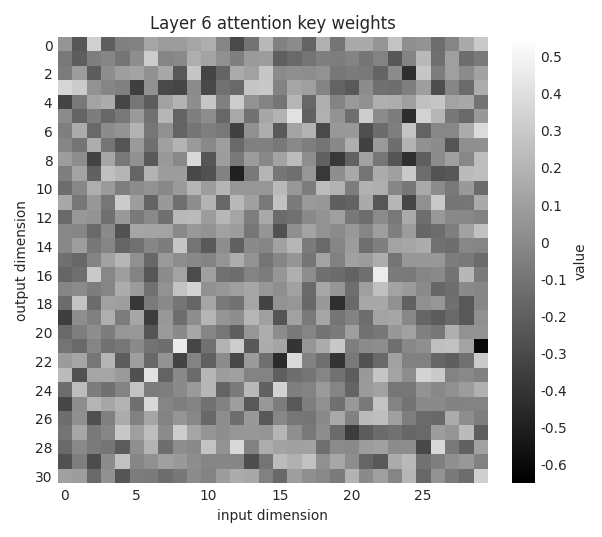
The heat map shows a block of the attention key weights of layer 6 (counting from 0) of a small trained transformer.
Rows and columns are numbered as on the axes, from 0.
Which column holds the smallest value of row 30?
4
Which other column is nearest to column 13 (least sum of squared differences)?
1
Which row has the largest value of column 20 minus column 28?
30
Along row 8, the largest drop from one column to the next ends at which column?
10
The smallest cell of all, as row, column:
21, 29
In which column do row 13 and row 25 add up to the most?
6
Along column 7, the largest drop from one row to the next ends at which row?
3
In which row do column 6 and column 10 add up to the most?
23
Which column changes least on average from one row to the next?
17
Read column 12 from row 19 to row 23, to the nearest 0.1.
0 -0.2 0.3 -0.3 0.1
